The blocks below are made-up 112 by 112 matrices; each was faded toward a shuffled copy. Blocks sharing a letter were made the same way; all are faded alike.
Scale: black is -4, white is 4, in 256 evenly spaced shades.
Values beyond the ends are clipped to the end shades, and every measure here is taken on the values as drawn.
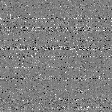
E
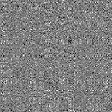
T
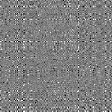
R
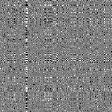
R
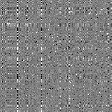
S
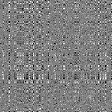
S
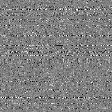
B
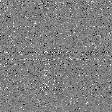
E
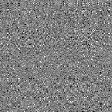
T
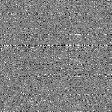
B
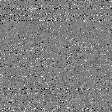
E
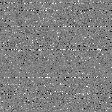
E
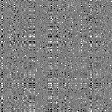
R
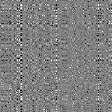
R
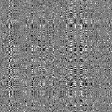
S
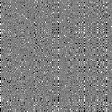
S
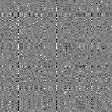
R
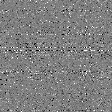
E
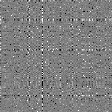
R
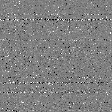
E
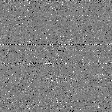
E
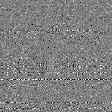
B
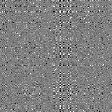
R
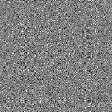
T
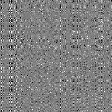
S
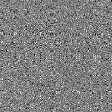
T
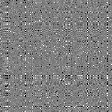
R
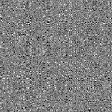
T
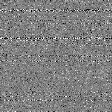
B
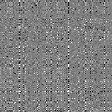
S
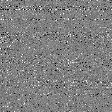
E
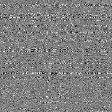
B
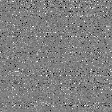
E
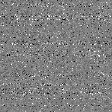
E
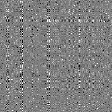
S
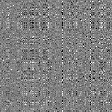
S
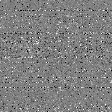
E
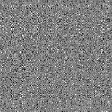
T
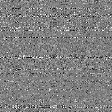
B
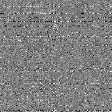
B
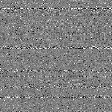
B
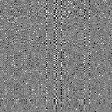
S
